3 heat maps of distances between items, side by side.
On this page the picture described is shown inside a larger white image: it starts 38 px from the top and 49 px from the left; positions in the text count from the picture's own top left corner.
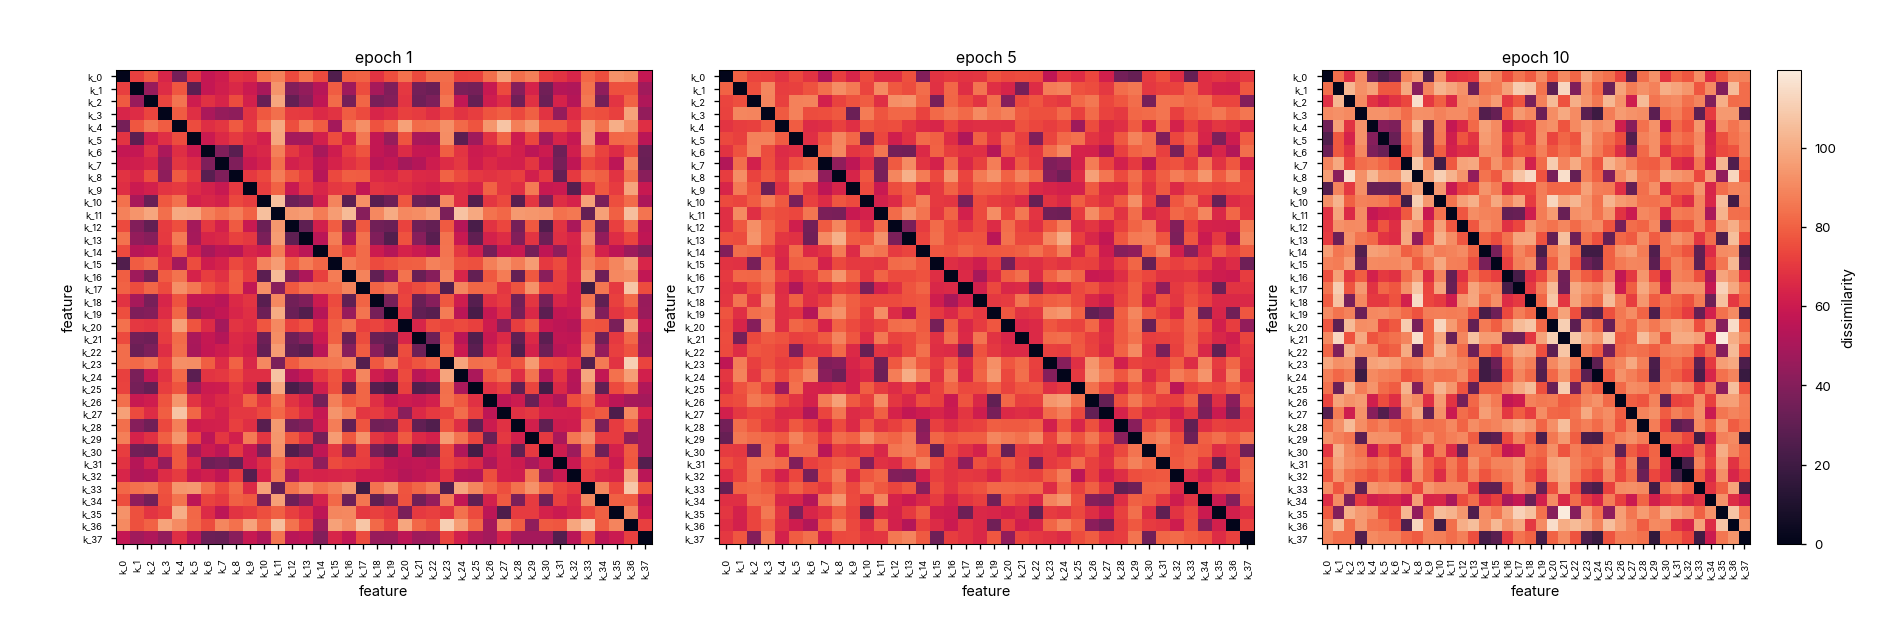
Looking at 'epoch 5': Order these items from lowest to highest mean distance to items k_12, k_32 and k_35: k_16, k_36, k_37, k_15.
k_36, k_16, k_15, k_37
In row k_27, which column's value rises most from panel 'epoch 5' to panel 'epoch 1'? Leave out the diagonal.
k_36
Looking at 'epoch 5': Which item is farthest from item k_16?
k_8
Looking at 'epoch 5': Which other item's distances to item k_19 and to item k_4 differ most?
k_26
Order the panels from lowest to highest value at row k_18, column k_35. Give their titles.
epoch 5, epoch 1, epoch 10
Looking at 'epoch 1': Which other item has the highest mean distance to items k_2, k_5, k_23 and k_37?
k_36
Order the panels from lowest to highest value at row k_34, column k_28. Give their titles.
epoch 1, epoch 5, epoch 10
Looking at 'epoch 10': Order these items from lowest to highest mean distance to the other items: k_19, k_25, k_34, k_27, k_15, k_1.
k_34, k_19, k_15, k_27, k_25, k_1
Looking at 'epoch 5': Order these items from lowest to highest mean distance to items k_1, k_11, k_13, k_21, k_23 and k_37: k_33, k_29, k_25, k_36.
k_36, k_25, k_33, k_29
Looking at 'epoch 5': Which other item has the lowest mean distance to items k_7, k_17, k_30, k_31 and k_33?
k_35
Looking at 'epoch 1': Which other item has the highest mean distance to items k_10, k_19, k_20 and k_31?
k_11
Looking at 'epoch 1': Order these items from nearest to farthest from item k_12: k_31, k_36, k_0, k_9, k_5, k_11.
k_5, k_9, k_31, k_0, k_36, k_11
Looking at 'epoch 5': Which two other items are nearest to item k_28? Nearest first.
k_33, k_0
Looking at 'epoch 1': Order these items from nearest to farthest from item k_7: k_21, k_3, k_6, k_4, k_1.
k_6, k_3, k_21, k_1, k_4
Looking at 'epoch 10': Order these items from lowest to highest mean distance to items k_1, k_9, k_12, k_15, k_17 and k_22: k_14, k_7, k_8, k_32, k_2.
k_8, k_14, k_32, k_2, k_7
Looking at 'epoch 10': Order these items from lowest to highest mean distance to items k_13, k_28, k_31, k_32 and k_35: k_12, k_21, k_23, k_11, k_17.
k_12, k_23, k_11, k_17, k_21
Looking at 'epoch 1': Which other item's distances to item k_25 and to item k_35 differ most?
k_16
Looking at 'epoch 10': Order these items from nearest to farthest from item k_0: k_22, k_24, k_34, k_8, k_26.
k_34, k_26, k_22, k_24, k_8
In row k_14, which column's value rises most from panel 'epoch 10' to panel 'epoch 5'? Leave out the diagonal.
k_24
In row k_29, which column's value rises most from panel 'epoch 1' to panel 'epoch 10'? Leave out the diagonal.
k_26
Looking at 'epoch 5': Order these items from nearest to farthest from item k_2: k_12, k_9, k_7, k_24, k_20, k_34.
k_20, k_7, k_24, k_9, k_34, k_12
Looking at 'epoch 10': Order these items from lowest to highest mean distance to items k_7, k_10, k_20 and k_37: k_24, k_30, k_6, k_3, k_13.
k_24, k_3, k_13, k_6, k_30
